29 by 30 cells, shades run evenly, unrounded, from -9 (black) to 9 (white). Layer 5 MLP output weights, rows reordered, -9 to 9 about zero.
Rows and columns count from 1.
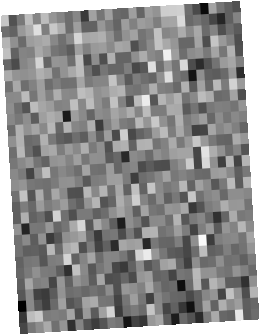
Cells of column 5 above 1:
14
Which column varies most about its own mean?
23
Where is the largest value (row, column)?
22, 24
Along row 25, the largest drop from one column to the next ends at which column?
12
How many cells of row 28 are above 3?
5
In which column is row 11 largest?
19
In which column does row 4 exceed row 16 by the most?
16
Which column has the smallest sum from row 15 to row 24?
3
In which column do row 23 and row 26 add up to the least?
21
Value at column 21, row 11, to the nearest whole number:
-1
